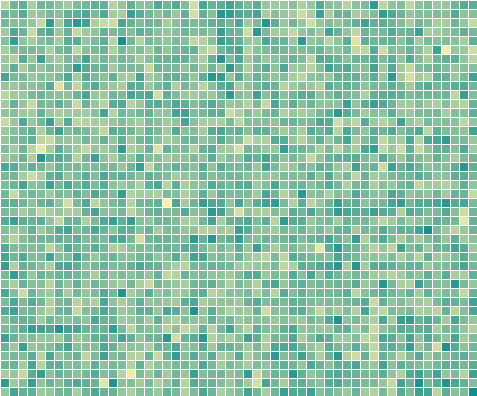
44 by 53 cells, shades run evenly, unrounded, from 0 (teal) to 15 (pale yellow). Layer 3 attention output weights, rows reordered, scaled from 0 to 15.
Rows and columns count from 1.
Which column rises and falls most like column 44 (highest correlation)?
25
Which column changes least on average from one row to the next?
10
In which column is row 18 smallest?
5
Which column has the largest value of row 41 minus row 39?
3
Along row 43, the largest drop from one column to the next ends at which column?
13
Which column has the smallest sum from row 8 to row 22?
44
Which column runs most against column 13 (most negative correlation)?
21
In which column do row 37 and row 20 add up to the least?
7
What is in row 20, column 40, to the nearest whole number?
11
